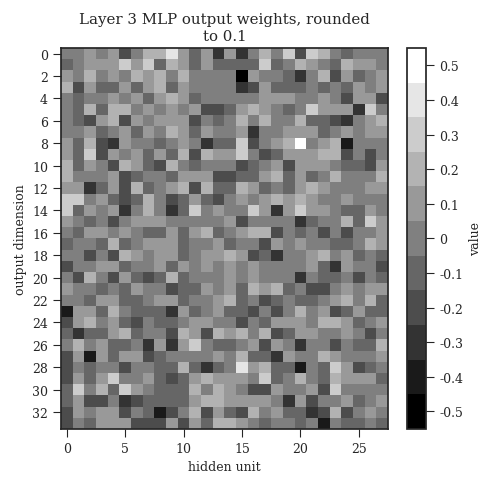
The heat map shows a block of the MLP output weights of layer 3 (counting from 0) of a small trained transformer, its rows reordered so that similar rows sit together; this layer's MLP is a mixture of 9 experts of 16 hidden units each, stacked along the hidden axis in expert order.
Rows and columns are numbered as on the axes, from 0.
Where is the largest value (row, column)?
8, 20
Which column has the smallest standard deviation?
25
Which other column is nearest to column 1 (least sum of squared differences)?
3
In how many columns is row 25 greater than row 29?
9
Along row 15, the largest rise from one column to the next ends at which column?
26
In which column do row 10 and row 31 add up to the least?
19
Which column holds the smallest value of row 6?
24
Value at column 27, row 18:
-0.1
